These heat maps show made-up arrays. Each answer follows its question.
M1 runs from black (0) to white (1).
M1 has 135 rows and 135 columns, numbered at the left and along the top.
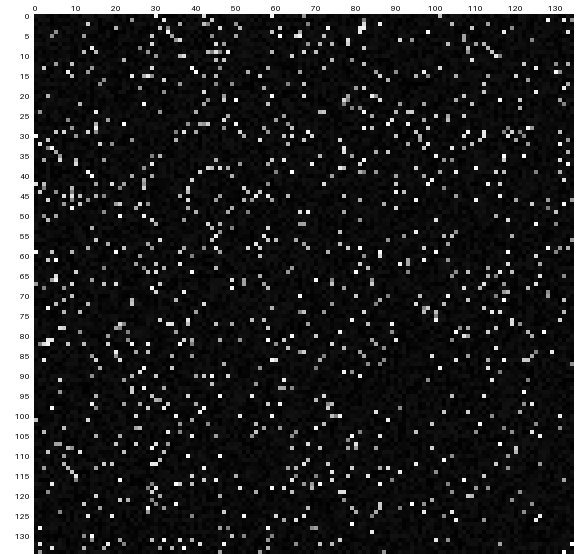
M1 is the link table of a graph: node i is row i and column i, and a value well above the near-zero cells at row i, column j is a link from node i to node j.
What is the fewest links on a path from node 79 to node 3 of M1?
3
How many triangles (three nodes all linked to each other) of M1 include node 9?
4
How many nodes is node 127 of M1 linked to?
1
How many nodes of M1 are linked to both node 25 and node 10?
0
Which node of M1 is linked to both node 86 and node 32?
node 123
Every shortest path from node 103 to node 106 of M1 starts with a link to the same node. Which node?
node 7
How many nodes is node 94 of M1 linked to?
3
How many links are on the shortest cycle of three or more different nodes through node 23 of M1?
5
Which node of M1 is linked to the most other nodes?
node 29
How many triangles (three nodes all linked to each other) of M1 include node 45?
5
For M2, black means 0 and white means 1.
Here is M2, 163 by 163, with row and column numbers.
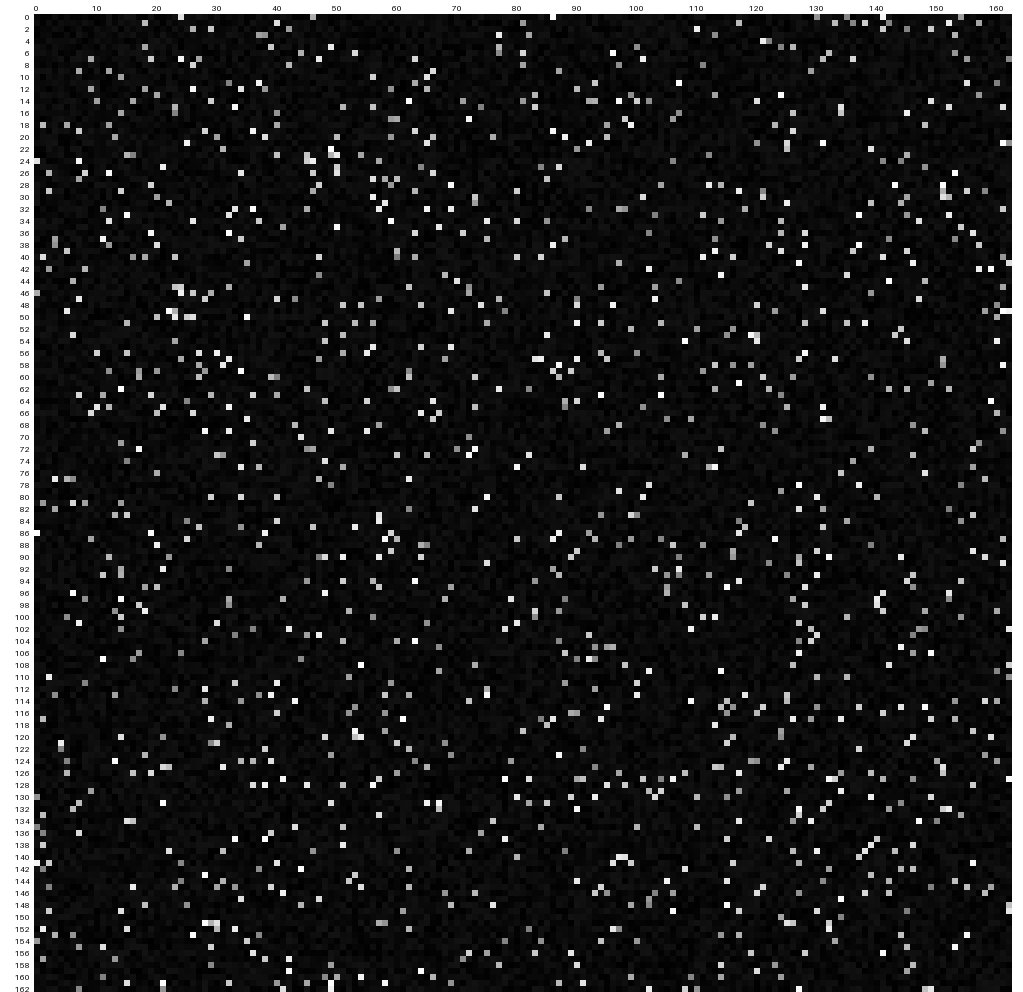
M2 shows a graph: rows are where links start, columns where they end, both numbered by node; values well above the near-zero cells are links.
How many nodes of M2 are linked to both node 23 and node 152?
1
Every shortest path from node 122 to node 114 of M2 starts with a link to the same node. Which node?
node 137
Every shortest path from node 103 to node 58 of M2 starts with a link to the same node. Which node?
node 45
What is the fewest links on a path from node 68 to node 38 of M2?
4
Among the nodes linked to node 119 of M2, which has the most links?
node 124
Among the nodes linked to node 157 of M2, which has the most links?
node 1
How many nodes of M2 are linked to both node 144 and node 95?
2
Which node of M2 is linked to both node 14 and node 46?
node 29
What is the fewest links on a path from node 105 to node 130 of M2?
2
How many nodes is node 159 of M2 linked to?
4
